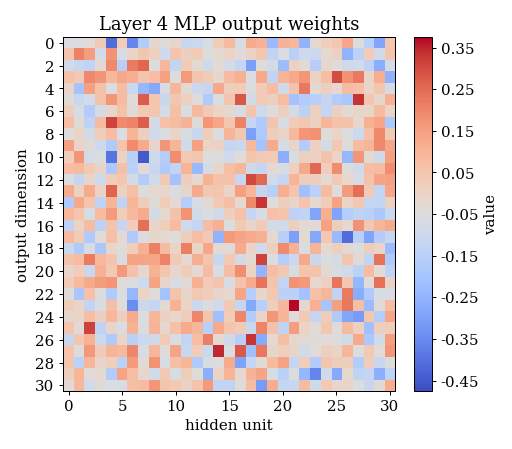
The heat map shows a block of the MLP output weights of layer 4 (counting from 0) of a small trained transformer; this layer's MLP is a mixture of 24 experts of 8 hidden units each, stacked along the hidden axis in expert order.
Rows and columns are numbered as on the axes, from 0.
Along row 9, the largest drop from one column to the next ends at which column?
18
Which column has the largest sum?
16
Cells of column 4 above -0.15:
24
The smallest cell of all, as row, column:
10, 7
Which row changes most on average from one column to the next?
27
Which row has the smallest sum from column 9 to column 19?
2
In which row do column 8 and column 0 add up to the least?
4
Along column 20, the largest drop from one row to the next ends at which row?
19
